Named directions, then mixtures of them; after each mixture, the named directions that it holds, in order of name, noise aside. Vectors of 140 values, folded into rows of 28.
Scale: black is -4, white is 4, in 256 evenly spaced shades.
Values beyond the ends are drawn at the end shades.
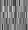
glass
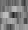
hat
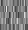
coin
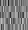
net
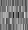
coin, hat, net.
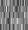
coin.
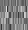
coin, hat, net.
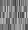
coin, glass, net.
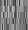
glass.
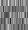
glass, hat, net.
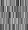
coin, glass.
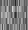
glass, hat.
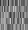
hat, net.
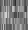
coin, glass, hat.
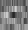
hat.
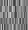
glass, net.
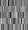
net.
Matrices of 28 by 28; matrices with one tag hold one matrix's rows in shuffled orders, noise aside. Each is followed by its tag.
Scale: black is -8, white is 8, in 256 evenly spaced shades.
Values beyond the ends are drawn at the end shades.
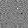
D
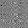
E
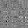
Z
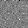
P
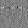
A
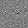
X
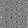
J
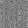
J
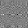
A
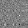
P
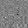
X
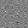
X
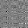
Z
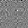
D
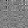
Z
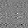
D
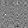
X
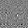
D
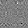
D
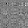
Z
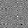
D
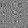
E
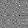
P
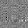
Z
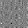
J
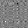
X
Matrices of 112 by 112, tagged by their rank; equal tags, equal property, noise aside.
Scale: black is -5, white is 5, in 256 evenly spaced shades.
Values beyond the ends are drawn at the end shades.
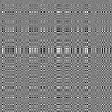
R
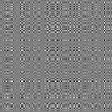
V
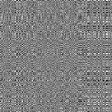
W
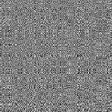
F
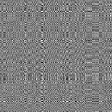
W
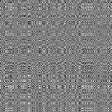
W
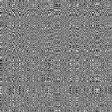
F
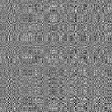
F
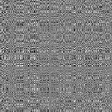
F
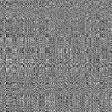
F
